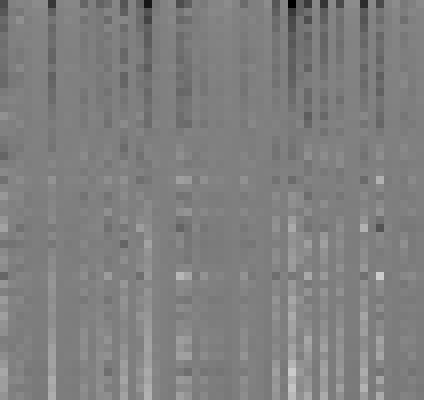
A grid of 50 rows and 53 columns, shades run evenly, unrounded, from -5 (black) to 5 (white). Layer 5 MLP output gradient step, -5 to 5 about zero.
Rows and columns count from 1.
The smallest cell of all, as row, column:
1, 37
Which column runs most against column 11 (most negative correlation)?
30
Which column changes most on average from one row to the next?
48
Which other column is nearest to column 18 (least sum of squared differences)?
35
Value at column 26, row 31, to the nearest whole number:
0
